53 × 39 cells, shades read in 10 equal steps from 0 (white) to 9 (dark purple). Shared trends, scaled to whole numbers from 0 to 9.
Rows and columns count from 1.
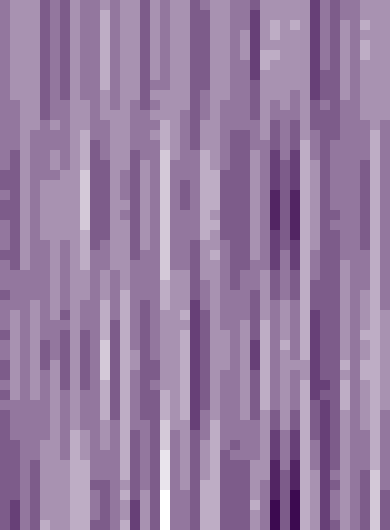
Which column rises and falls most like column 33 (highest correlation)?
16
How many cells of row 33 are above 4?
22
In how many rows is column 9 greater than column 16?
13
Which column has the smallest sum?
17
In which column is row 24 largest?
30
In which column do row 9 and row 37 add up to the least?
11
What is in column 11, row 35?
2
